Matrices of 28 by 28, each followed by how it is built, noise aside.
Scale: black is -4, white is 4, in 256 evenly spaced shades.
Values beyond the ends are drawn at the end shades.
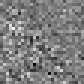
lower triangular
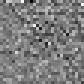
upper triangular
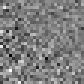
lower triangular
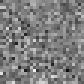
lower triangular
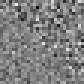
upper triangular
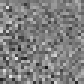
lower triangular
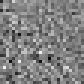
lower triangular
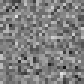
noise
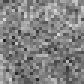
smooth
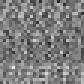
repeating columns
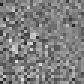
lower triangular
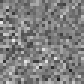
lower triangular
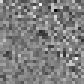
upper triangular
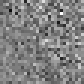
upper triangular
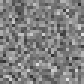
noise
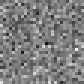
noise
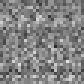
repeating columns
